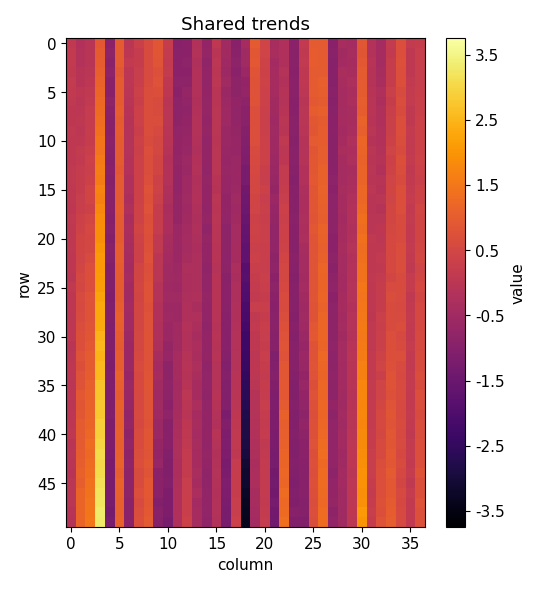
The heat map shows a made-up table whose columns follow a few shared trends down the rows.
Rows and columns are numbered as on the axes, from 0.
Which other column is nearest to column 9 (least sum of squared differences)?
19
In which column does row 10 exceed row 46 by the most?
18
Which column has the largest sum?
3
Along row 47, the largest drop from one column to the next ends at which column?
4
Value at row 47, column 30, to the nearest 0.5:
2
